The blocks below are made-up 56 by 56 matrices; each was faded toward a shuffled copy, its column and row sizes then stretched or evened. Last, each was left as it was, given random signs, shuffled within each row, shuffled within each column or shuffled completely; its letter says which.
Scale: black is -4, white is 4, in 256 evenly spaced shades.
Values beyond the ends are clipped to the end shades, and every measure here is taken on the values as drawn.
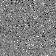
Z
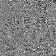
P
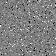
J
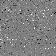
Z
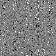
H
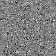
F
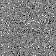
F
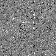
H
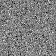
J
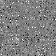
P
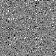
P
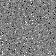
J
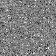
Z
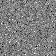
J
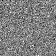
J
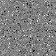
P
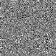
F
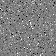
J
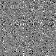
P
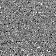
Z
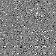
F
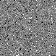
H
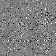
P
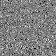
Z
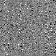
P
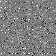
Z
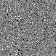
H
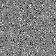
H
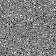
Z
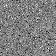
J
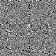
P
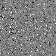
H
